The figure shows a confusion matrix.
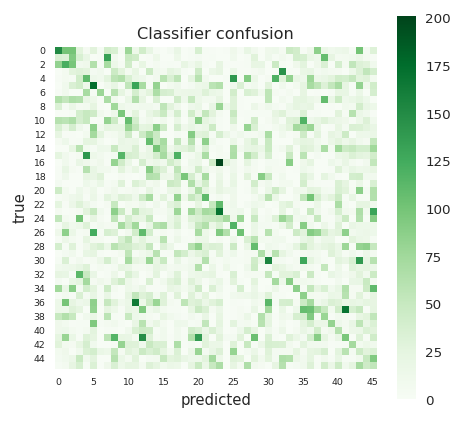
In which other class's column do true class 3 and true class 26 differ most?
32
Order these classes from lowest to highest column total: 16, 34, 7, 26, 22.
26, 16, 34, 22, 7
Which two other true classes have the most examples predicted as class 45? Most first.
23, 34
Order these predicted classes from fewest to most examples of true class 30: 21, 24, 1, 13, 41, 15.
24, 41, 1, 15, 21, 13
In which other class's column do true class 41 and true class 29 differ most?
12
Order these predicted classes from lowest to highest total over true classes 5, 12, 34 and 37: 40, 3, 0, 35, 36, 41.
3, 0, 40, 35, 36, 41
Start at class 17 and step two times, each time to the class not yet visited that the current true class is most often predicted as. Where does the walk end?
21
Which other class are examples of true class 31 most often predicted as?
20
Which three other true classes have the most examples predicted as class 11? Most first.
36, 5, 25
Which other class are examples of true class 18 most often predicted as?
29
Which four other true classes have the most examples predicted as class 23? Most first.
16, 22, 26, 8
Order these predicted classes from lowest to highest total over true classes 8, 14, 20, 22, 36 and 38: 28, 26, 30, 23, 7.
26, 28, 7, 30, 23
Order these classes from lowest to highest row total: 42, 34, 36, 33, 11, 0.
33, 42, 34, 0, 11, 36
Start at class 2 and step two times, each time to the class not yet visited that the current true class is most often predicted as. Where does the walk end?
7
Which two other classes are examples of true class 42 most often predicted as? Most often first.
9, 17
